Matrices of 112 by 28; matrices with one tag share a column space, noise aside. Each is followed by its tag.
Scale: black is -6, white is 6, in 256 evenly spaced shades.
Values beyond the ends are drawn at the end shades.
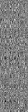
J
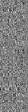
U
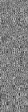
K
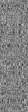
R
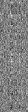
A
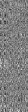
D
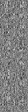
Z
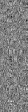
U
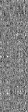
A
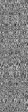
R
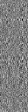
J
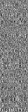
D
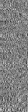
D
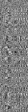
K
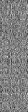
A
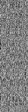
Z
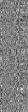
U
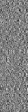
U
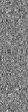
U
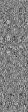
K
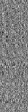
R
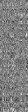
D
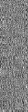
J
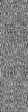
R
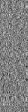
Z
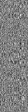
Z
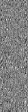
J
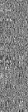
J
